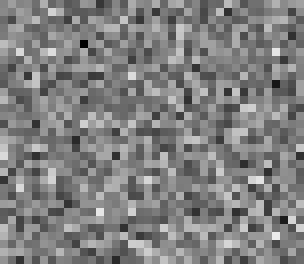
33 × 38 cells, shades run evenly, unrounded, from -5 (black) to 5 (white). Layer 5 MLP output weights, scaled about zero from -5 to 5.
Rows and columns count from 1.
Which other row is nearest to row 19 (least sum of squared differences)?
26
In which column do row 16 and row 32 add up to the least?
5
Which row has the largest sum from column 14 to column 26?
4
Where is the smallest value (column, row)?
11, 6
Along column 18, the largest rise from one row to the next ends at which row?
31
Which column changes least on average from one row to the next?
14
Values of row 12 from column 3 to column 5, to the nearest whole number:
-1 -1 0
